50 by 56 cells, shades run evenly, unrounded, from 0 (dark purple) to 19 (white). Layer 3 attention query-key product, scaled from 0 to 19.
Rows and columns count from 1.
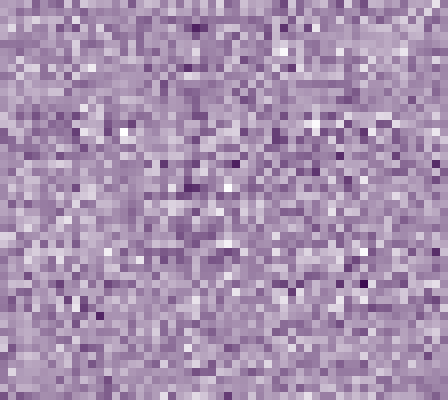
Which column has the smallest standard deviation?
6
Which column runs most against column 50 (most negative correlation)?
16
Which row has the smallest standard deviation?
14
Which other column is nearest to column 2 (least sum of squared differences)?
53
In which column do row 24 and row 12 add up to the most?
29
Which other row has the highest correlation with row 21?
32
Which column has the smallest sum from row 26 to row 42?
23
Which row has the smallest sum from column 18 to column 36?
25
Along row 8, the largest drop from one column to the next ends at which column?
31
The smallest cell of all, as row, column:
36, 46
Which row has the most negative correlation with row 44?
24
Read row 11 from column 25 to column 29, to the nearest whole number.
10 9 8 9 11
